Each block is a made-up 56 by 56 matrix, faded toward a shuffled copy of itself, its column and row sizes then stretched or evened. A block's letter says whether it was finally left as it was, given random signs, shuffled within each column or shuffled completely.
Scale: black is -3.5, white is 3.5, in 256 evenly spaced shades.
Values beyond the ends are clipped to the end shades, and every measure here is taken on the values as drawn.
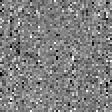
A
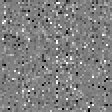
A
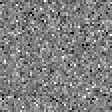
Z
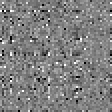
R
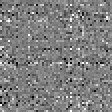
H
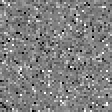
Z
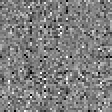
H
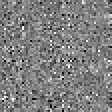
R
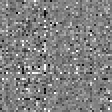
H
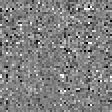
H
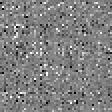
H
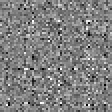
H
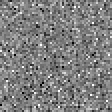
Z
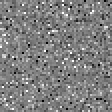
Z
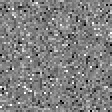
Z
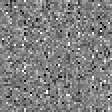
A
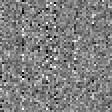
A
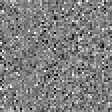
A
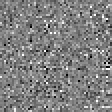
H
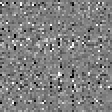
H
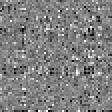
R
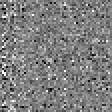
H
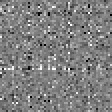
R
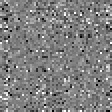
R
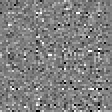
R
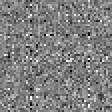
H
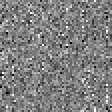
A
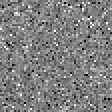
Z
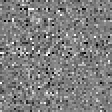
H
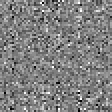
H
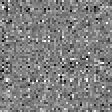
R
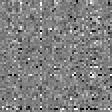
R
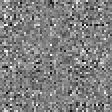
H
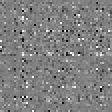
H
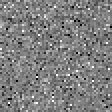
Z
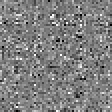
R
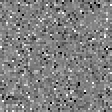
Z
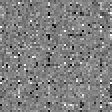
R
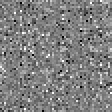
A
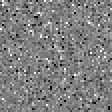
Z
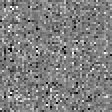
A
